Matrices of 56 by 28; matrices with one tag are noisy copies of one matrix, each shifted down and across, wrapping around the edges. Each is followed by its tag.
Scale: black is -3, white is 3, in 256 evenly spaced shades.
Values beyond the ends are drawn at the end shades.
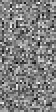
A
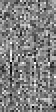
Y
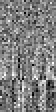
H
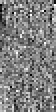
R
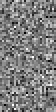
A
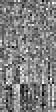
H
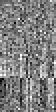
H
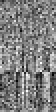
H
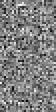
A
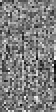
Y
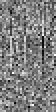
Y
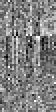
H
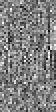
R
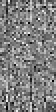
Y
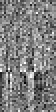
H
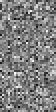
A
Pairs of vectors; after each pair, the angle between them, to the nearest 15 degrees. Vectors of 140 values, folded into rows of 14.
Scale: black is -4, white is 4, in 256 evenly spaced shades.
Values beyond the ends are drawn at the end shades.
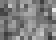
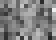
30 degrees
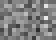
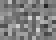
150 degrees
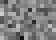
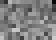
60 degrees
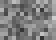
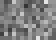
60 degrees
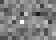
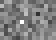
60 degrees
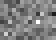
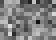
135 degrees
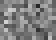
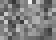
75 degrees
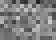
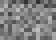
30 degrees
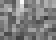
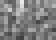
15 degrees
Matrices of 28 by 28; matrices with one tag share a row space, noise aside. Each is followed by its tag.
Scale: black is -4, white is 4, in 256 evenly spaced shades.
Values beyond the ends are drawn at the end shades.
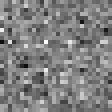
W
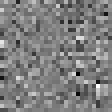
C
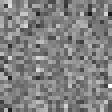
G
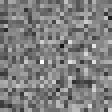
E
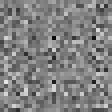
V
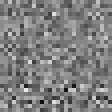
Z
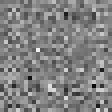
V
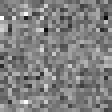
W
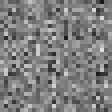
V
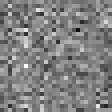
W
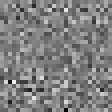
Z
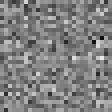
V
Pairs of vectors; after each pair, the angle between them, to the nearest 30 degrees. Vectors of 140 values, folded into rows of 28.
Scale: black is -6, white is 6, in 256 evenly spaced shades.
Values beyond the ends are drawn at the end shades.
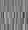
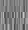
150 degrees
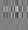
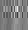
30 degrees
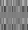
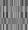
120 degrees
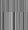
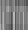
150 degrees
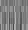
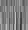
30 degrees
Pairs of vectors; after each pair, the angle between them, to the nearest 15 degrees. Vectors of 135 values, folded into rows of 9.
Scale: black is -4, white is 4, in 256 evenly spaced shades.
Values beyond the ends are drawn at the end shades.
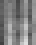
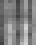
15 degrees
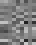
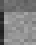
75 degrees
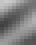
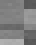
75 degrees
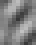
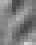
150 degrees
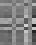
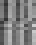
120 degrees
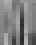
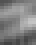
90 degrees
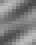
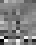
75 degrees
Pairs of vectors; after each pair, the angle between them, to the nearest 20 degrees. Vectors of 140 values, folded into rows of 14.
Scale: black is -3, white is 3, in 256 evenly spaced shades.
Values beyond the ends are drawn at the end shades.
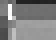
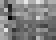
140 degrees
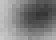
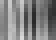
60 degrees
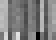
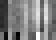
160 degrees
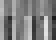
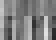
20 degrees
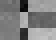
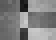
20 degrees
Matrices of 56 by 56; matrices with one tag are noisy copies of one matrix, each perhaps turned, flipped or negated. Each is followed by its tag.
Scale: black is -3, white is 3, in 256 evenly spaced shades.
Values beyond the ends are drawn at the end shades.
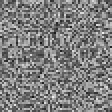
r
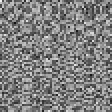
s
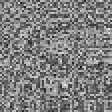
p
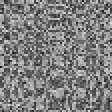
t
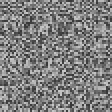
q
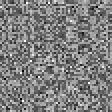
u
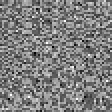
s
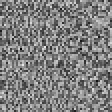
s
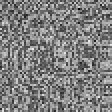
p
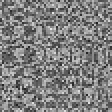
t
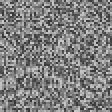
u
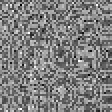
p
